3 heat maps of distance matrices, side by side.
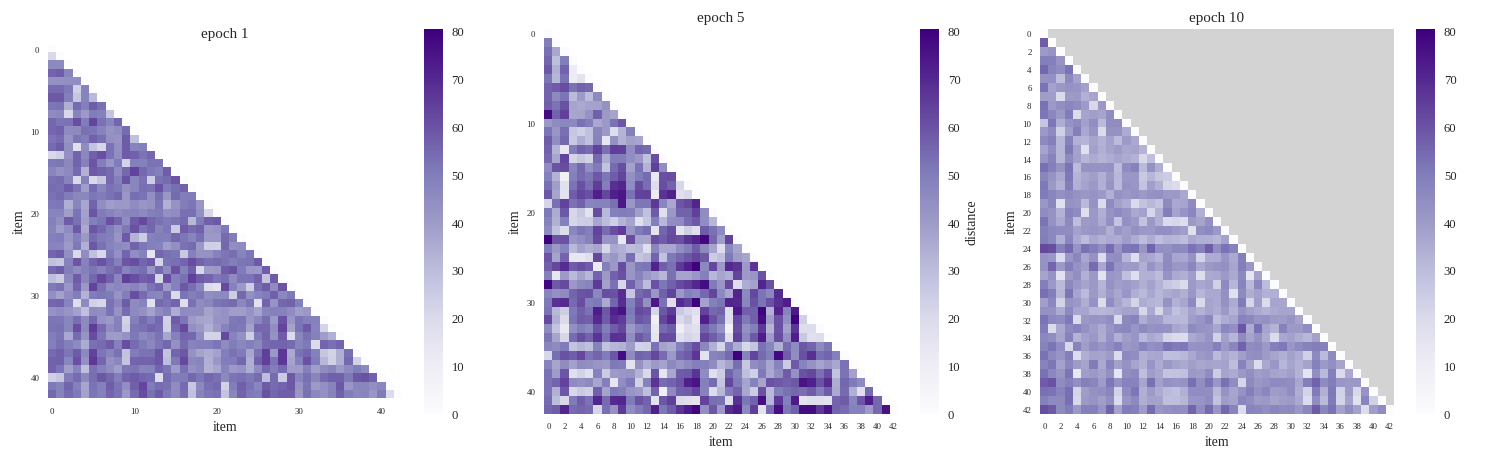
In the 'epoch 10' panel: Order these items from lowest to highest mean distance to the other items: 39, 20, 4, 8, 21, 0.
21, 4, 20, 8, 39, 0
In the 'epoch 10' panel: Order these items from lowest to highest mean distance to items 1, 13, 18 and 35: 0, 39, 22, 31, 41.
22, 31, 41, 0, 39
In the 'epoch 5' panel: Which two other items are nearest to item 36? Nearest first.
19, 0
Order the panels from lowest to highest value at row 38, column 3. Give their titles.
epoch 5, epoch 10, epoch 1
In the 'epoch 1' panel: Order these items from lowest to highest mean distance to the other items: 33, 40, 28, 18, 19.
19, 33, 18, 40, 28
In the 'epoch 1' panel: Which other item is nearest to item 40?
13
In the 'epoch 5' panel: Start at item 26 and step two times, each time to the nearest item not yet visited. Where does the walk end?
42
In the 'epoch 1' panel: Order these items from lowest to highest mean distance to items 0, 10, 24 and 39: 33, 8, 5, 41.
8, 33, 41, 5
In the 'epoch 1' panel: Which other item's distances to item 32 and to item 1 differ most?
36
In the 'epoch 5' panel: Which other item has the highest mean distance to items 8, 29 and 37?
30
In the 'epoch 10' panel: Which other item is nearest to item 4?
38
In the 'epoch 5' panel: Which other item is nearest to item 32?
13
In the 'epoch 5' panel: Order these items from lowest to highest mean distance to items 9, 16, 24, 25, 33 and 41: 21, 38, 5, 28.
21, 5, 38, 28
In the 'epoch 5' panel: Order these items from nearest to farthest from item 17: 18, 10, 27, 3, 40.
18, 27, 10, 3, 40
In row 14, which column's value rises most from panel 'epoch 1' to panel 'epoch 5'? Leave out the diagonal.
34
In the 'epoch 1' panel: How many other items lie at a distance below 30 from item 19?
4
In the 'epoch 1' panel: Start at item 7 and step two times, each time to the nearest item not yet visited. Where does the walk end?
2
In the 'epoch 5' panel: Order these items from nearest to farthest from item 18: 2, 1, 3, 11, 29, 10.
2, 1, 29, 10, 3, 11
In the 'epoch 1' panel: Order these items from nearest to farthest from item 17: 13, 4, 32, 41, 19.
41, 4, 32, 19, 13
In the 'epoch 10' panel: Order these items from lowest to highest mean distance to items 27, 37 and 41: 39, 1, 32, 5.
32, 5, 39, 1
